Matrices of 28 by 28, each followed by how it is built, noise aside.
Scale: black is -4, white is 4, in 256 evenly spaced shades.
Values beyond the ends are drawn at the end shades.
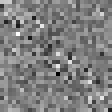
banded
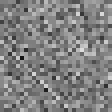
Toeplitz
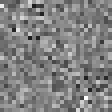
block diagonal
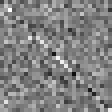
diagonal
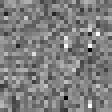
uneven columns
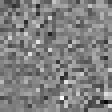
block diagonal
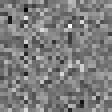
uneven columns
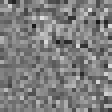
upper triangular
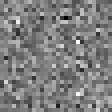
uneven columns
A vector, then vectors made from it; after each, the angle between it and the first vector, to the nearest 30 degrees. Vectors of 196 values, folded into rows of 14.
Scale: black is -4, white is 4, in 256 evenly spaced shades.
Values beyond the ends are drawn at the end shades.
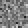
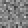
150 degrees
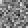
120 degrees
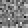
30 degrees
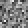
90 degrees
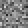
120 degrees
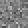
120 degrees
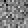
120 degrees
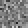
30 degrees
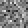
90 degrees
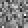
60 degrees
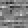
90 degrees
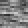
90 degrees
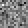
90 degrees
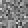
150 degrees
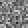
60 degrees
